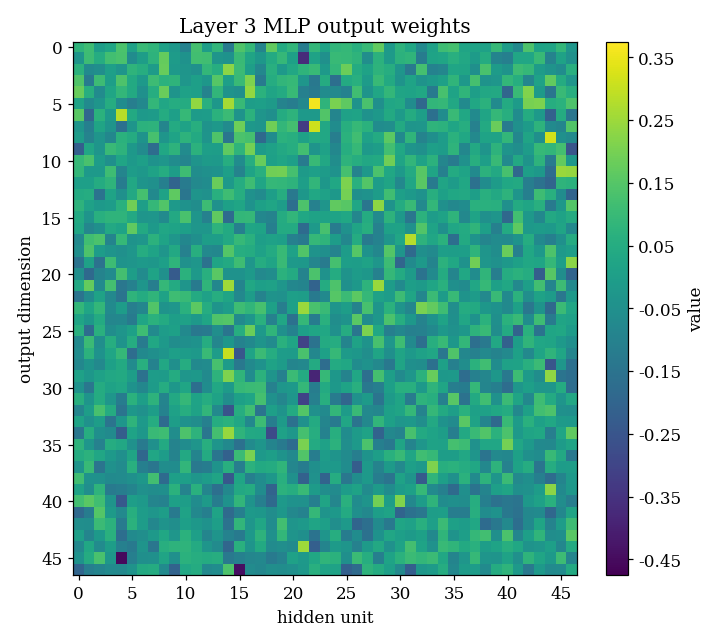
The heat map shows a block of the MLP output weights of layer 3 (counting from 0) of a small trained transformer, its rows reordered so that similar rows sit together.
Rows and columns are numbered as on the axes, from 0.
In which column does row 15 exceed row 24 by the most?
20
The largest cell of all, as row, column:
5, 22
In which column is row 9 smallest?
46
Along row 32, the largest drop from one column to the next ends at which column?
17
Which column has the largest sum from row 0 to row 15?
25
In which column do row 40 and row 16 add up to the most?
30
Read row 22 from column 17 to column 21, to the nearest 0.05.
-0.1 -0.05 -0.05 0 0
